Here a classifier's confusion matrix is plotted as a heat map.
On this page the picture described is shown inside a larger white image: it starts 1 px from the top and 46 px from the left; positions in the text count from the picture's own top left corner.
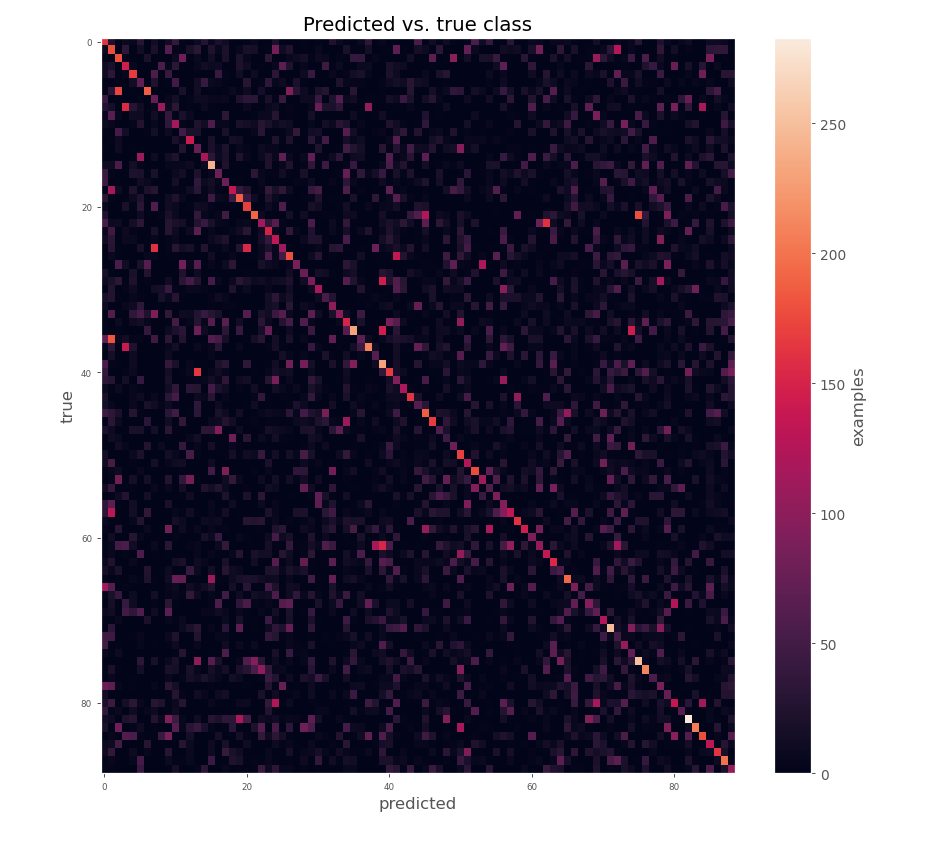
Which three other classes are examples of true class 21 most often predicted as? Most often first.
75, 45, 79
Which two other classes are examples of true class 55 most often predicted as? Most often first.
30, 47
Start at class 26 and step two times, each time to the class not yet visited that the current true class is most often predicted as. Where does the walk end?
56
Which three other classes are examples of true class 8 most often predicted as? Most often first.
3, 84, 37
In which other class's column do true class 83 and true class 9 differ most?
50
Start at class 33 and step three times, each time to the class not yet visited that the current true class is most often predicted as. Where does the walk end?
19
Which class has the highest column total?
1
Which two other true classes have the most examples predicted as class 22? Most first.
76, 83
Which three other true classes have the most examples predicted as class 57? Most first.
61, 66, 81
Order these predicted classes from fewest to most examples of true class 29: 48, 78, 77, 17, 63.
17, 77, 48, 63, 78
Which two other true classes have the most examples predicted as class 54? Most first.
59, 52
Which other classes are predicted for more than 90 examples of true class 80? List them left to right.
24, 69, 84
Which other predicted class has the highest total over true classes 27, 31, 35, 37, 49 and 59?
74
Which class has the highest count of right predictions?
82
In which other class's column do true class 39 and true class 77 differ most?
35
